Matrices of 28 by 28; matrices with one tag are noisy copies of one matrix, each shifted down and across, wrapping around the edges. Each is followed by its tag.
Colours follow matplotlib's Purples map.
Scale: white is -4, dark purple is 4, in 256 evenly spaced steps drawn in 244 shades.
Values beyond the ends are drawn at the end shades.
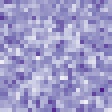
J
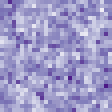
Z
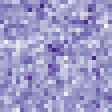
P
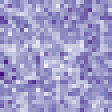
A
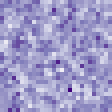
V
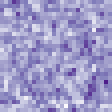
V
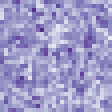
J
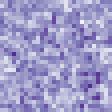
Z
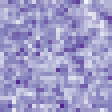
Z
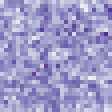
A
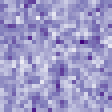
P
